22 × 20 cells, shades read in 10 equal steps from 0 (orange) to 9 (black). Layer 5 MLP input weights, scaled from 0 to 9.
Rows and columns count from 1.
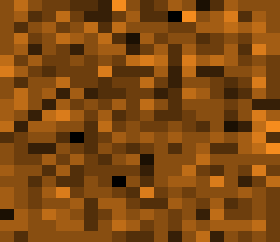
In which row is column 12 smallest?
6
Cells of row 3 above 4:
5
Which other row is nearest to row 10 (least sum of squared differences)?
18
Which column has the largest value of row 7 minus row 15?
15
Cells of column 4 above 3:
15
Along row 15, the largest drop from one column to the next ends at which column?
12
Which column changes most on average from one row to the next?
11
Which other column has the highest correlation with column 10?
16
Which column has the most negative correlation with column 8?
10
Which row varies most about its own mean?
2
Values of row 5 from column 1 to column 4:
4 3 7 4
